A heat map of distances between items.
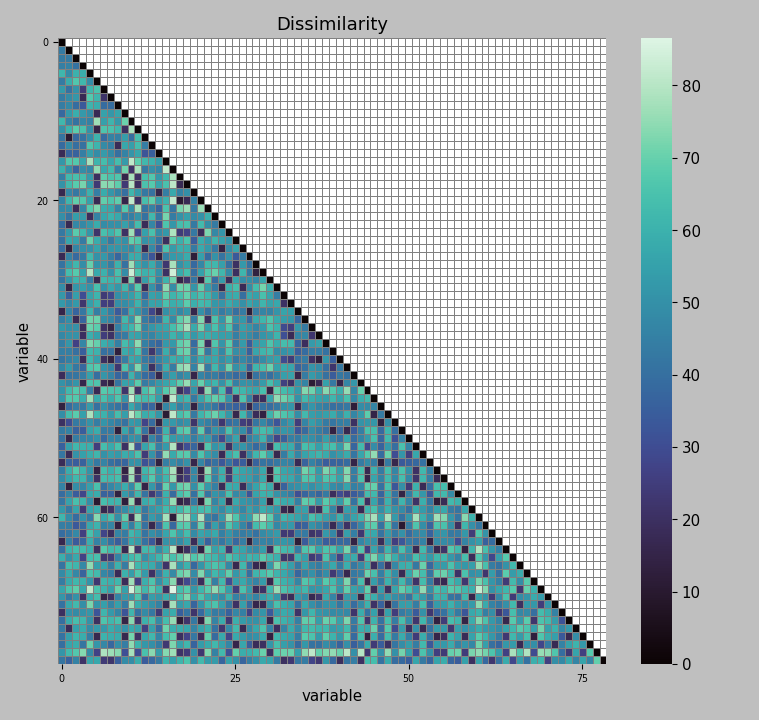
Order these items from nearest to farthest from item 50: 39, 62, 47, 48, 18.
48, 62, 39, 18, 47
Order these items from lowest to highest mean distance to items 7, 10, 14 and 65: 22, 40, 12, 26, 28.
40, 12, 26, 22, 28
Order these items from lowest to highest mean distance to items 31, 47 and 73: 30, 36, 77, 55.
30, 55, 77, 36
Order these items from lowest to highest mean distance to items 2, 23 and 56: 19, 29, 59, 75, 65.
19, 59, 65, 75, 29
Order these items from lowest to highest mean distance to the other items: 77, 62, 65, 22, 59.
62, 59, 22, 65, 77
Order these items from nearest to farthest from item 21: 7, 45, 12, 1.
12, 1, 7, 45
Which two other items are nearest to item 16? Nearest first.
60, 10
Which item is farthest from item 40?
77
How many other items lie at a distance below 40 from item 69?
9
